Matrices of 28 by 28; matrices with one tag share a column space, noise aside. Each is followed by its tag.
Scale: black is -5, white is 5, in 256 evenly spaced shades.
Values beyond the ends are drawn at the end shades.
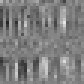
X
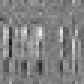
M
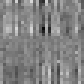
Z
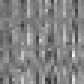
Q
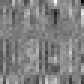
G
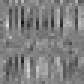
X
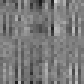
Z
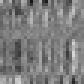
G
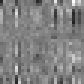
G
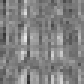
Q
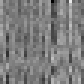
Q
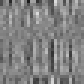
G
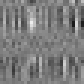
X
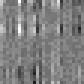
Z
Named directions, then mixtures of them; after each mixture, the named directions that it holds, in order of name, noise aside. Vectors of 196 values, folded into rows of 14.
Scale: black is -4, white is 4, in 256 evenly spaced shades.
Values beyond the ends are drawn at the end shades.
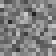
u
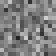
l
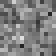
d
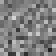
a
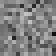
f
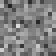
a, d, l.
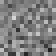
a.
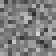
a, u.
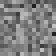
d, f.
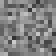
a, f.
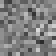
a, u.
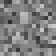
d, l, u.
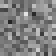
l, u.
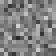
a, f, l.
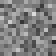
u.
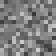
a, d, u.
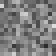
d, f, u.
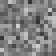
d, l.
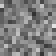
a, d, u.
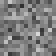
a, f, l.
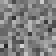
a, d.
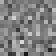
a.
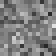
a, d, u.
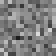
a, f, l.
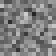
u.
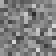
a, l, u.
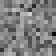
f, l.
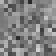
a, l.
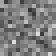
a, u.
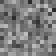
a, d, l.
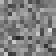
a, f, l.
